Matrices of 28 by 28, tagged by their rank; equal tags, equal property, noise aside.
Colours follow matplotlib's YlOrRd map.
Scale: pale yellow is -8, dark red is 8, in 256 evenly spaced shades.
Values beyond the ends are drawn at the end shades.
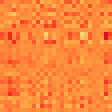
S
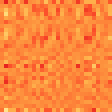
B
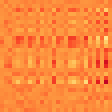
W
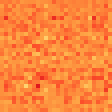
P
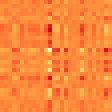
W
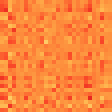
B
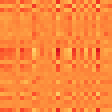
W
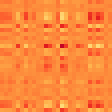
W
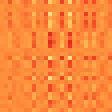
W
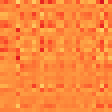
B
